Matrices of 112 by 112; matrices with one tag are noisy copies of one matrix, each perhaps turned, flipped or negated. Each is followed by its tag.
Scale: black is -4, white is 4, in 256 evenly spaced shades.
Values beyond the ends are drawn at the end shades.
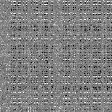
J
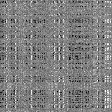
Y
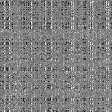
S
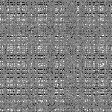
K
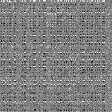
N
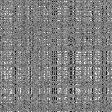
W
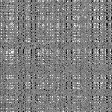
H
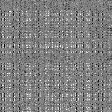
J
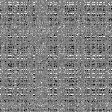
K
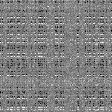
K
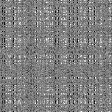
K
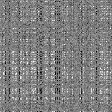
W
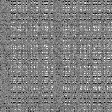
J
